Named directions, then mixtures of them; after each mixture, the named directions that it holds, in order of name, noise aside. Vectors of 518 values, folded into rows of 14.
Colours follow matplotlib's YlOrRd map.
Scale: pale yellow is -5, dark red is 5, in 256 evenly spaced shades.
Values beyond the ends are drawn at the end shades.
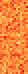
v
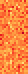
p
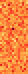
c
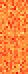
c, p, v.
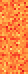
v.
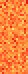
c, p.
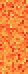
c, p, v.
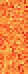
p, v.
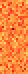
c.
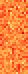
p.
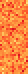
c, p, v.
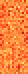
p.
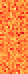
c, p, v.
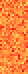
c, p, v.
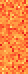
c, p, v.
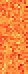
p, v.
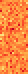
c, p, v.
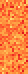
c, p, v.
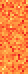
c, p, v.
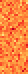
c, v.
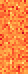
p.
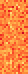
p.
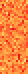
c, p, v.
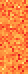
c, p, v.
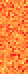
c, p, v.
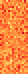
p.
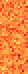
c, p, v.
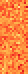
p, v.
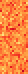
c, v.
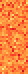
c, p, v.
